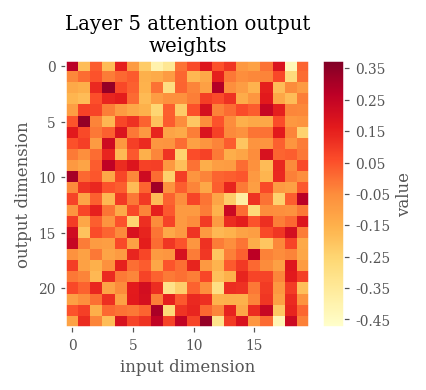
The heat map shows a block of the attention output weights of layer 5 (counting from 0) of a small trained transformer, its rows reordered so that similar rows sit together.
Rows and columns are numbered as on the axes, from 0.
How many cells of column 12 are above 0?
8
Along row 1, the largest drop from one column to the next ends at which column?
18
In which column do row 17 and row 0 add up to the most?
11
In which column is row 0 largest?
0
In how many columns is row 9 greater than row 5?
12
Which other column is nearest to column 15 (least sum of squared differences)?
10
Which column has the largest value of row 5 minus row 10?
1
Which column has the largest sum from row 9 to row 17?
6
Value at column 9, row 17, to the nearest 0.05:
0.2
